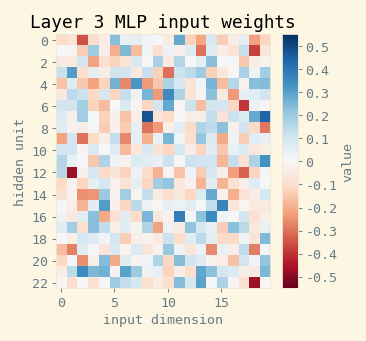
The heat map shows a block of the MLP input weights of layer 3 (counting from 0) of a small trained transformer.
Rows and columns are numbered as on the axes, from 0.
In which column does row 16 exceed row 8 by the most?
8
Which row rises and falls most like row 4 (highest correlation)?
9
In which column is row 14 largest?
14
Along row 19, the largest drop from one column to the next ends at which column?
18
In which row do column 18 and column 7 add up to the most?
4
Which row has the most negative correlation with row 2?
17
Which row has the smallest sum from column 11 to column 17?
12
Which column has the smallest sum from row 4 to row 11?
6
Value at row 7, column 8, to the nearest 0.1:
0.5
